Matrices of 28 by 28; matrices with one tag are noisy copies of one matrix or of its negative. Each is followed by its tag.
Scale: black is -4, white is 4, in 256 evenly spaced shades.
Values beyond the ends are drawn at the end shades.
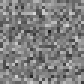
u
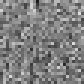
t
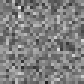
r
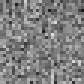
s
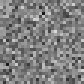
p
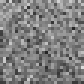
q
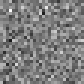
p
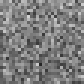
q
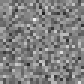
p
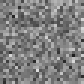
r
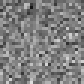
t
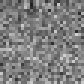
t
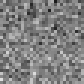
t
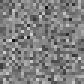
p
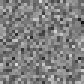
p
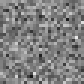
u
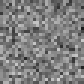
r
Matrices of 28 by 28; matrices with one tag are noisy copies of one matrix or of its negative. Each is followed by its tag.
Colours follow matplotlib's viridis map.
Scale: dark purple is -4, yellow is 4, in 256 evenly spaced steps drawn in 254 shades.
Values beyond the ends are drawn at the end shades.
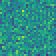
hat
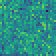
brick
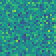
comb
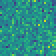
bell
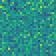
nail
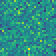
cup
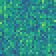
brick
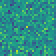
hat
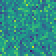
brick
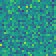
hat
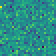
hat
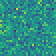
cup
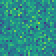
cup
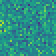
cup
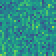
brick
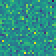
hat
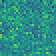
nail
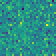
comb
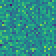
hat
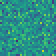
comb
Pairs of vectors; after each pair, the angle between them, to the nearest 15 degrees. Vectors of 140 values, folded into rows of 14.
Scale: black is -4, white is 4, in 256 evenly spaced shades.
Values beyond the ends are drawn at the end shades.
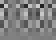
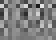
165 degrees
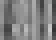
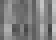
165 degrees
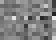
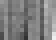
75 degrees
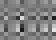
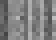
105 degrees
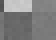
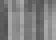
90 degrees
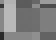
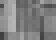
30 degrees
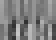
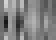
105 degrees
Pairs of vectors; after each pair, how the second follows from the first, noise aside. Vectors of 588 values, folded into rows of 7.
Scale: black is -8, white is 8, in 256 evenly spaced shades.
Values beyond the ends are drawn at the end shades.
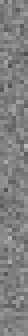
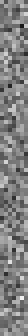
scaled up.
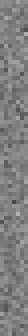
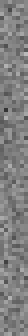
shuffled.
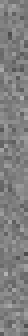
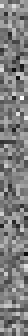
scaled up.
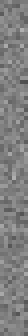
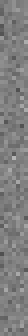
reversed, partly zeroed.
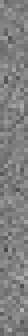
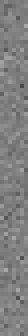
reversed, partly zeroed.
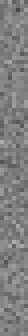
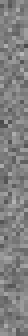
shuffled.
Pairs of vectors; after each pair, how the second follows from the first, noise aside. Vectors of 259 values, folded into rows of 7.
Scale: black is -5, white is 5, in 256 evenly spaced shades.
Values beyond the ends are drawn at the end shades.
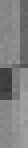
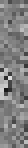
sign-scrambled.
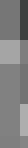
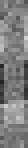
wrapped around.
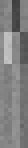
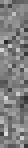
shuffled.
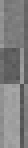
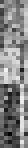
negated, scaled up.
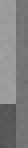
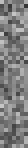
shuffled.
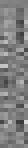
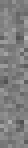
shrunk.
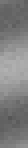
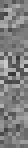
sign-scrambled.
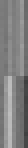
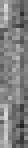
wrapped around.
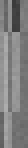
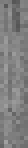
shrunk.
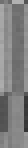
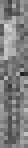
wrapped around, negated.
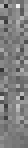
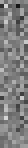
negated.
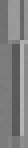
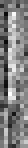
reversed, negated, scaled up.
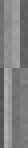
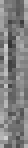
wrapped around, negated.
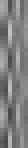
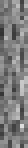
wrapped around, negated.
